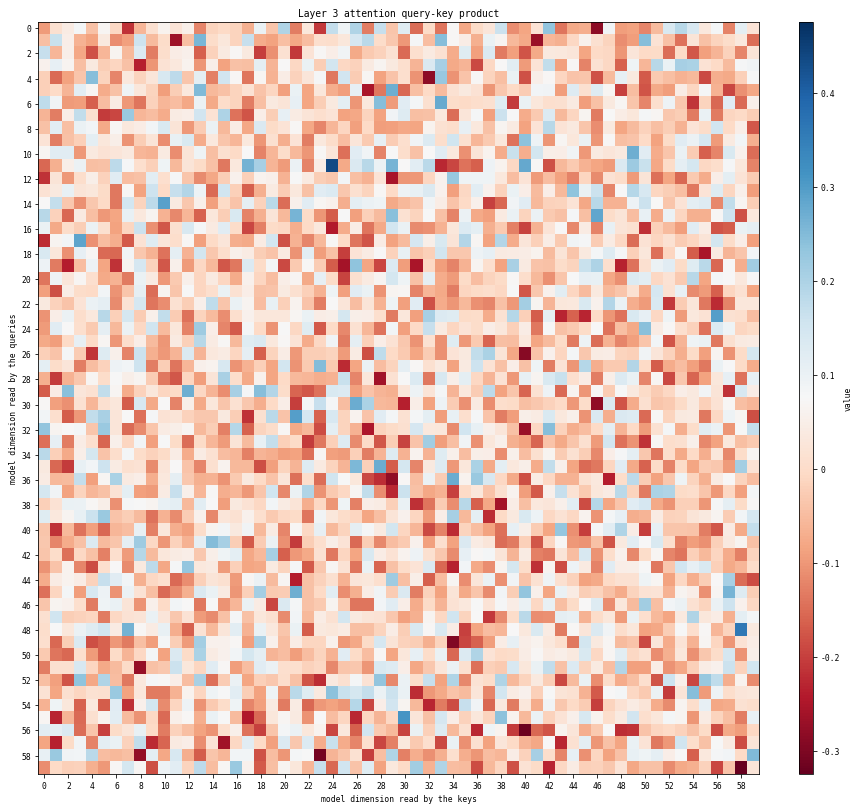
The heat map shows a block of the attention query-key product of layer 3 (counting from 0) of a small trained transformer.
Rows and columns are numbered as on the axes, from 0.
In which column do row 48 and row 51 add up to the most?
58
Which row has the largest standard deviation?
11
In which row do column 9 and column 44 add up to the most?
13
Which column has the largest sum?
42
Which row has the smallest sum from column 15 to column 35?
19
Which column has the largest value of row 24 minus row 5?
50
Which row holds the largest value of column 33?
6
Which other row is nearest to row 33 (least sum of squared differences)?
8
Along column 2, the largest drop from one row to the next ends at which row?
30
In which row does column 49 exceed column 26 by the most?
55
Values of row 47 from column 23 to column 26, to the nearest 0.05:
0.05 0 0.15 0.05
